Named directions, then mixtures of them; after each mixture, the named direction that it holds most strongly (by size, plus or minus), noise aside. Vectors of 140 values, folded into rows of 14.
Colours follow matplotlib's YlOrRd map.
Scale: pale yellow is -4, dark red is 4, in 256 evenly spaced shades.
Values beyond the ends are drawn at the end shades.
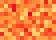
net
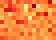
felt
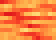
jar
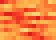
jar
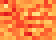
net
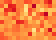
felt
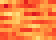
jar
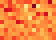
felt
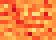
net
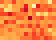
felt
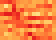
jar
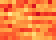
jar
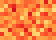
net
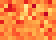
felt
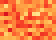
net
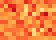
net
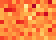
felt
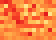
felt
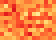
net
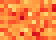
net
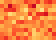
felt
